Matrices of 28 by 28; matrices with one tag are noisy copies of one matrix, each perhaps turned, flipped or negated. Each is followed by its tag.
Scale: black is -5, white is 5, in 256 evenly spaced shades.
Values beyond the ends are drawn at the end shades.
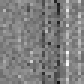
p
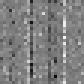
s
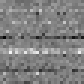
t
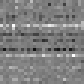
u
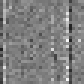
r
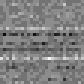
u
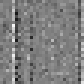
r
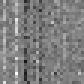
p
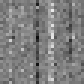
t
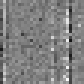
r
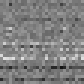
p
